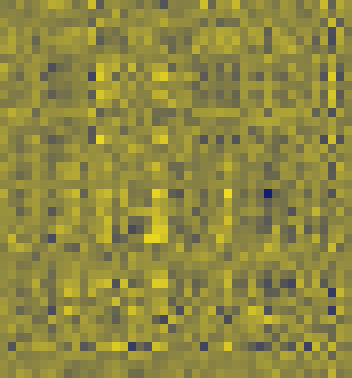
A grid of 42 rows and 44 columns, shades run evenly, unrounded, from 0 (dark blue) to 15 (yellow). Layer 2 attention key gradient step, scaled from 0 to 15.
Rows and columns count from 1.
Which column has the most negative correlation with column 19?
16
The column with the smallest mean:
7
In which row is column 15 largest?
39
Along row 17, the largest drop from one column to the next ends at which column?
42
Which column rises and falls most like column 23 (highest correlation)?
34
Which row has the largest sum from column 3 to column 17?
22
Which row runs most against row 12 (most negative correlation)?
5
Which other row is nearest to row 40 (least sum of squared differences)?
30
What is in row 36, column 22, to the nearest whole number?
12
